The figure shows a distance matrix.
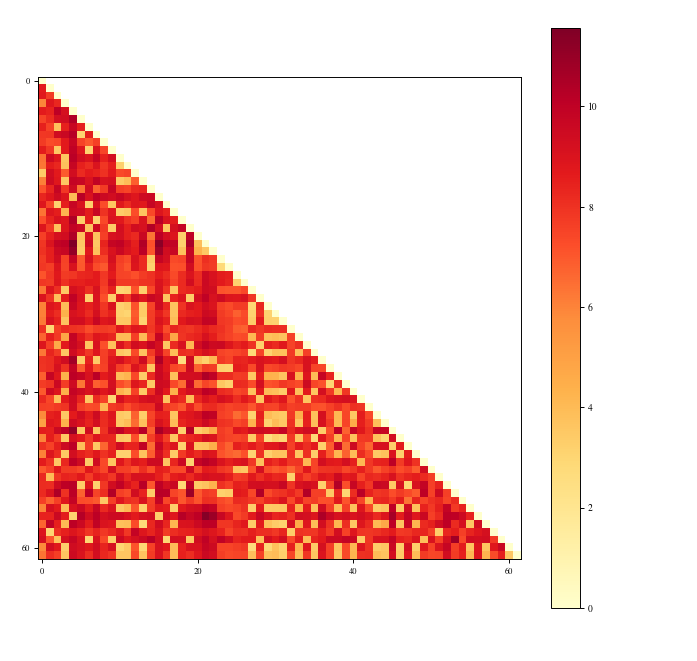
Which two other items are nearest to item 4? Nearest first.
56, 15
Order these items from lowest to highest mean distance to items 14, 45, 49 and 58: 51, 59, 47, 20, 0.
47, 20, 51, 59, 0
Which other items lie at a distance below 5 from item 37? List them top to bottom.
14, 23, 24, 39, 53
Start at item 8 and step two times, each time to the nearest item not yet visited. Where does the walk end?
42
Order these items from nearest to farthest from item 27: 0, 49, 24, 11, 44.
11, 44, 0, 24, 49
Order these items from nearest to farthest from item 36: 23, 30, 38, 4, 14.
14, 23, 30, 38, 4
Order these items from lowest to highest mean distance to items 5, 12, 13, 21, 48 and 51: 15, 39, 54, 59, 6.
39, 54, 6, 59, 15
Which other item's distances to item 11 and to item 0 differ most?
12
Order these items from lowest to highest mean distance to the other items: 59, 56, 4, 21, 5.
5, 59, 21, 56, 4
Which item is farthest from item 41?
53
